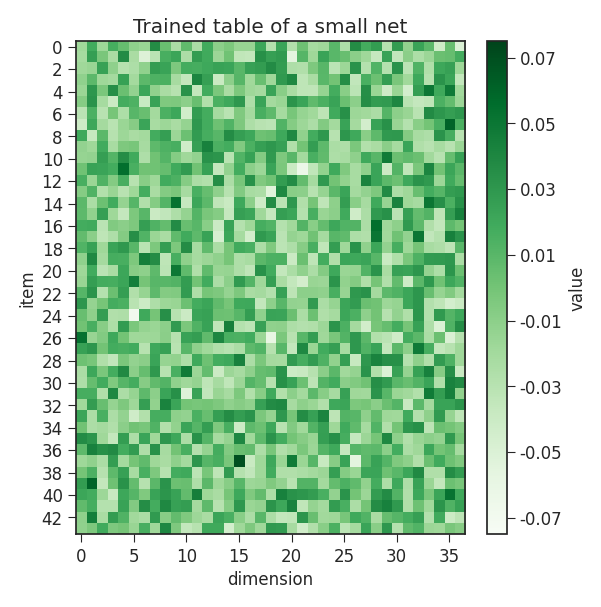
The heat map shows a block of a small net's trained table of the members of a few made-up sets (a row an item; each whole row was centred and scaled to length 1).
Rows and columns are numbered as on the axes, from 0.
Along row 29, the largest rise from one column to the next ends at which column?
30
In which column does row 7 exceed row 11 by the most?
29
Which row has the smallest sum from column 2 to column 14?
15
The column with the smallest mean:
21
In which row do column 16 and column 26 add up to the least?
37
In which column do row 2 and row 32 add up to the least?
31
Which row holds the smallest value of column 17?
14
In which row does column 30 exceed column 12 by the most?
5
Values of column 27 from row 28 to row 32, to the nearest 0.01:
0.03 0.03 0 -0.02 0
